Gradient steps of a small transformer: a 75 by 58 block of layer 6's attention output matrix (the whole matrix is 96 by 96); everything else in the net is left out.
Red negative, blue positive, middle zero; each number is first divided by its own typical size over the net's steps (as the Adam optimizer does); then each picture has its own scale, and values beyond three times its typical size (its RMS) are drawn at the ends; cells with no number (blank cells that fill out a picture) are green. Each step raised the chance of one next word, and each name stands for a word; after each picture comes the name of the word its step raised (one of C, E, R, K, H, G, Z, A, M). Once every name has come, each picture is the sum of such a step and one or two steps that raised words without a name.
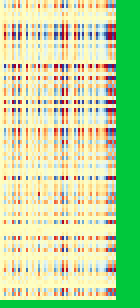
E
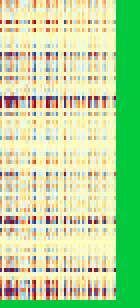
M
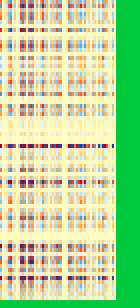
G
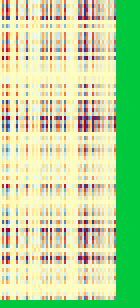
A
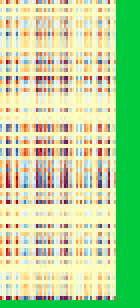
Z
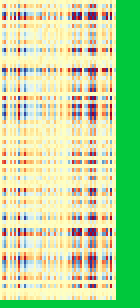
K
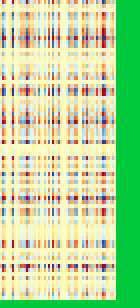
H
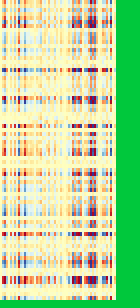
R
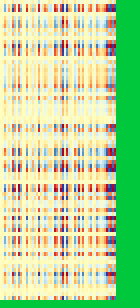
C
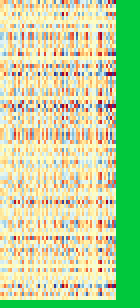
E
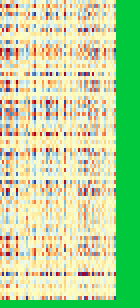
C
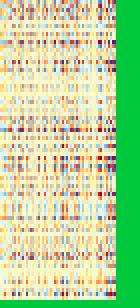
A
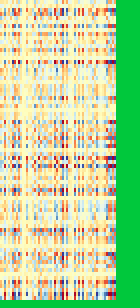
K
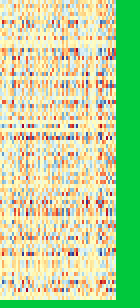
R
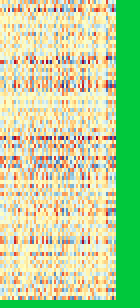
Z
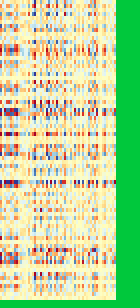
G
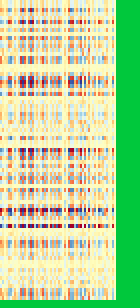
C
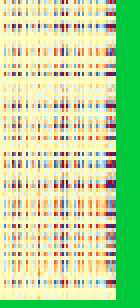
R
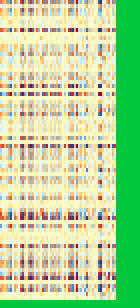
G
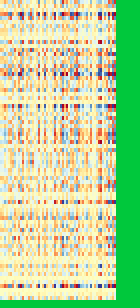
K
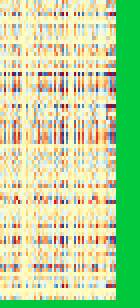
H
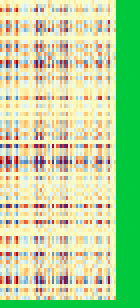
M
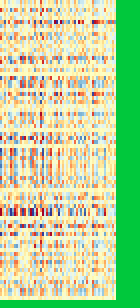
R
